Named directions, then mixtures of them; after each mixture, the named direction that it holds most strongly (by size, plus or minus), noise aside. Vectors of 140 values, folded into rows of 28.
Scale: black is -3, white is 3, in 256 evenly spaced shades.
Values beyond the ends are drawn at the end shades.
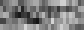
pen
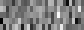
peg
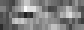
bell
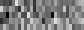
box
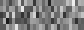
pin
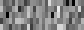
peg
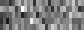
pin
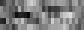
pen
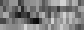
pen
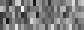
pin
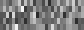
pin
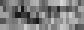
pen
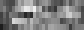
bell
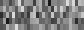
pin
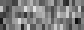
peg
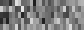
box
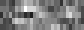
bell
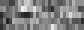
bell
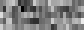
bell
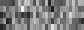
pin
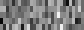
peg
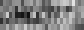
pen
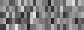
pin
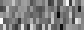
peg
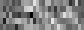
bell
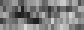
pen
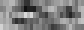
bell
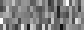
peg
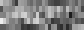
pen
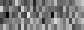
box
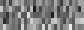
box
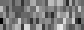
peg
